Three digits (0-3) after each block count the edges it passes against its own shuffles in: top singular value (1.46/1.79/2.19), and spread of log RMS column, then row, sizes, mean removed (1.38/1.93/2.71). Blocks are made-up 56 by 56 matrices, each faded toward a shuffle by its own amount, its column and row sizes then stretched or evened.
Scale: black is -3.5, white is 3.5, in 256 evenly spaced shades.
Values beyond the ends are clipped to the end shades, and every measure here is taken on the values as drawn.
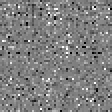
0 1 2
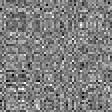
3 1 1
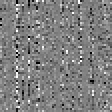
1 3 0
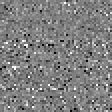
0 0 2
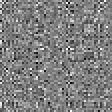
3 2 1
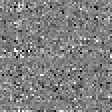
0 2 2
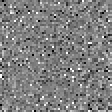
1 0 1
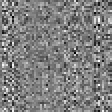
3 3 0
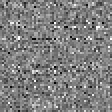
1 1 2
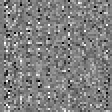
1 3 0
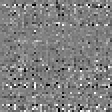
0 2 3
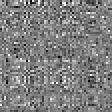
3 1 2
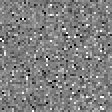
0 0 0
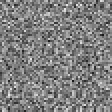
2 0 0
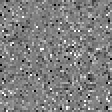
1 1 0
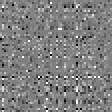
3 2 2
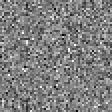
1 0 0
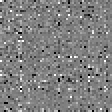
1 2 2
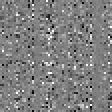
1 3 1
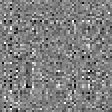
3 2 2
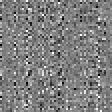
3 3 0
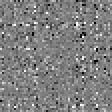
0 2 2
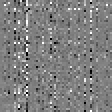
2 3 1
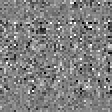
1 2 2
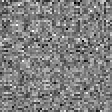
2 0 1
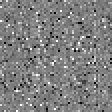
1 0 1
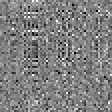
3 2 1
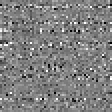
1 1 3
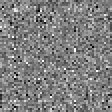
1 1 1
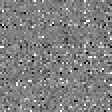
0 1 2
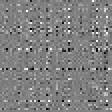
3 2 3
